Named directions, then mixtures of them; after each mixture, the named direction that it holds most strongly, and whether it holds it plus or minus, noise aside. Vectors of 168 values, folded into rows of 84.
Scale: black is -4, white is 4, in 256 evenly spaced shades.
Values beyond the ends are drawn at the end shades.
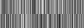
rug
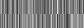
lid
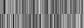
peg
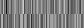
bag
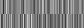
bag, minus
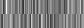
bag, minus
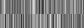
rug, minus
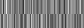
bag, minus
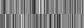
rug, plus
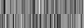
peg, plus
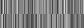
lid, minus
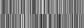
rug, plus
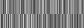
bag, minus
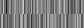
bag, plus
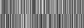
rug, plus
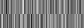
bag, plus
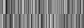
peg, minus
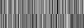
lid, minus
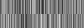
rug, minus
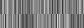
lid, minus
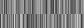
bag, plus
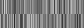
bag, minus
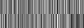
lid, minus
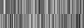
peg, minus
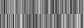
peg, plus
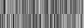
peg, plus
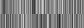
rug, plus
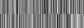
lid, plus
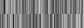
peg, plus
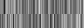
peg, plus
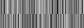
lid, minus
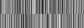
rug, minus
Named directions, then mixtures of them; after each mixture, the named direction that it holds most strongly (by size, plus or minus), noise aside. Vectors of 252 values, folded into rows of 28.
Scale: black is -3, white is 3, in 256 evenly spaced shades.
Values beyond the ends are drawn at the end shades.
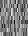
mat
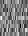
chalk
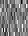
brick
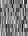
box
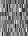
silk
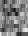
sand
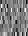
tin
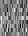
chalk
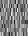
mat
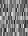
chalk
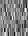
brick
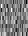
tin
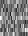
chalk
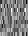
tin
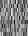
mat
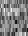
sand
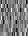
tin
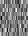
chalk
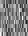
silk
